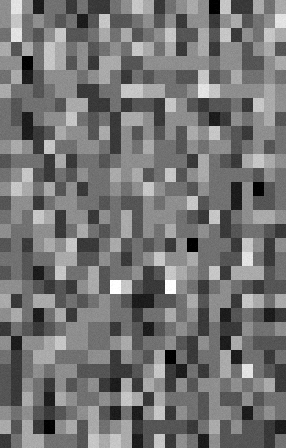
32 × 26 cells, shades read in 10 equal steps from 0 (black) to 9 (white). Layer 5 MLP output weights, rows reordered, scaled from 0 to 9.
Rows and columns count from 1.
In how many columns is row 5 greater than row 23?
14
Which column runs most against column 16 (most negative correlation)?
15
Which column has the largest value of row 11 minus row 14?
24
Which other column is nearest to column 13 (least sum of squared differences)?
19
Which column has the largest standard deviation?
16
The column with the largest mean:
6
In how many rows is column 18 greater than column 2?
12
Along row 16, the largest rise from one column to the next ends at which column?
20
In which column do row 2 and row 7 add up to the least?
8
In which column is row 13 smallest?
5
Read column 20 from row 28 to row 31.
5 5 5 6
